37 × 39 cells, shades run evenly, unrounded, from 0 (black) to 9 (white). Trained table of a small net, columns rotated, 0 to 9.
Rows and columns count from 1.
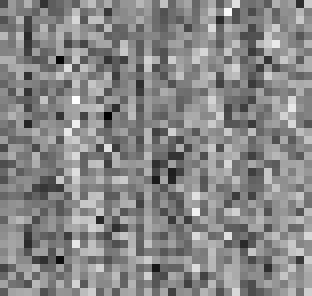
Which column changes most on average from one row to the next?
13
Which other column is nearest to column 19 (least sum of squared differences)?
36
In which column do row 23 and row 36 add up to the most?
10
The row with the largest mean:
28
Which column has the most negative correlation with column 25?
9
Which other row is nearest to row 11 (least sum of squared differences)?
25
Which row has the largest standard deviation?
8
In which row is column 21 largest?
1
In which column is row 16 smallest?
4
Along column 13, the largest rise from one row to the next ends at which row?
29
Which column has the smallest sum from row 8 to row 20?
18
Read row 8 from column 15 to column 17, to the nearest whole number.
3 2 5
